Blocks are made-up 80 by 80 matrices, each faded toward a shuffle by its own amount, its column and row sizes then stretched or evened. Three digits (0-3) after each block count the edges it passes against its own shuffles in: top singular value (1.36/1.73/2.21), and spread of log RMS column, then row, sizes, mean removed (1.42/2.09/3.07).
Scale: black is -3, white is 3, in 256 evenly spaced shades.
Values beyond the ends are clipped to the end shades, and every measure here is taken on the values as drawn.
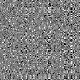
3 2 0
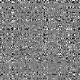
2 2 3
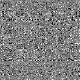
2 1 2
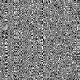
3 2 0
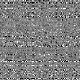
3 1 3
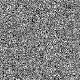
1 1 0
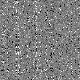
2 2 0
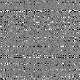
3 2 3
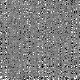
1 3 2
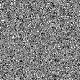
2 0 0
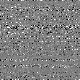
0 0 3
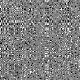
3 2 1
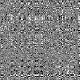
3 2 2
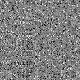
2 0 0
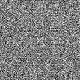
2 0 0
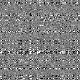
3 1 3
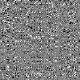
2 2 2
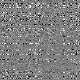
2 2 3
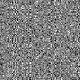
3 2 0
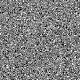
1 0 1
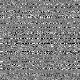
2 0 3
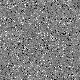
0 0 1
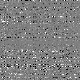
2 1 3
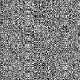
3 2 1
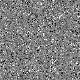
0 1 0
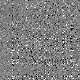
2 2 2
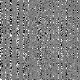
2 3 1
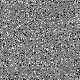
1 0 1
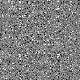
2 1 0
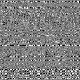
3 0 3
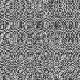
3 1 0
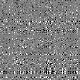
3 2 3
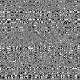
3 0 3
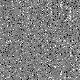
1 1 0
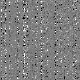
1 3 1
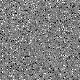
0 1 0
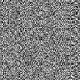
3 2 0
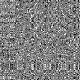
3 1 0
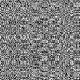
3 1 1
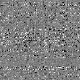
1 1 3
